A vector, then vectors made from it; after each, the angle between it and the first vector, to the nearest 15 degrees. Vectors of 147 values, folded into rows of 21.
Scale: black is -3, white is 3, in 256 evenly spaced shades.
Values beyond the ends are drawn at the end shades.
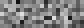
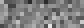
75 degrees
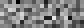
15 degrees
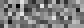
75 degrees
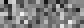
75 degrees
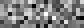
75 degrees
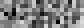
105 degrees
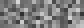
135 degrees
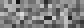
15 degrees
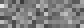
75 degrees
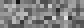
30 degrees
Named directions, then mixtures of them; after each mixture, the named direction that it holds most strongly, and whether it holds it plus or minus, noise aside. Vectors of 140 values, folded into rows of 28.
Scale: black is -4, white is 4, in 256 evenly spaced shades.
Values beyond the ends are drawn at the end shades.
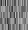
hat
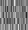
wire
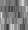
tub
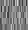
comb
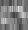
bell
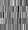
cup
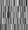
comb, plus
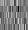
wire, minus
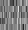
cup, minus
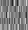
comb, minus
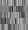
bell, minus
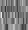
tub, plus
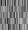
hat, plus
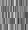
hat, minus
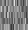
comb, minus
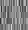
comb, plus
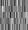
hat, plus
